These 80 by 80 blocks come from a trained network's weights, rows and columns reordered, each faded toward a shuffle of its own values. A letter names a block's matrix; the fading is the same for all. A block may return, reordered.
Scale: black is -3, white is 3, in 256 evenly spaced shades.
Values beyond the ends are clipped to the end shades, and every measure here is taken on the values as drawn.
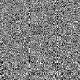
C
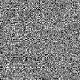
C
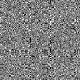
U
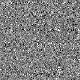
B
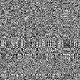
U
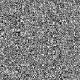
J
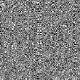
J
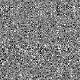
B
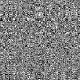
C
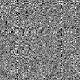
C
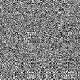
C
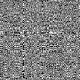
U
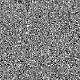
B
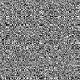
U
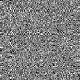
C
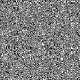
J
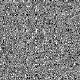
B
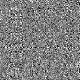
J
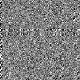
C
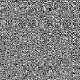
U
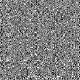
J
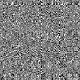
C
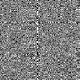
U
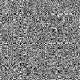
U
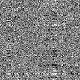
C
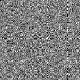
U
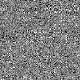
B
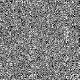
J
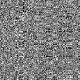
C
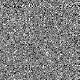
B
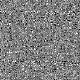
B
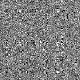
J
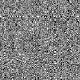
J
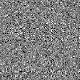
B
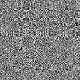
C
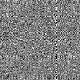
U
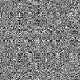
U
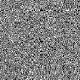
J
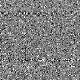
B
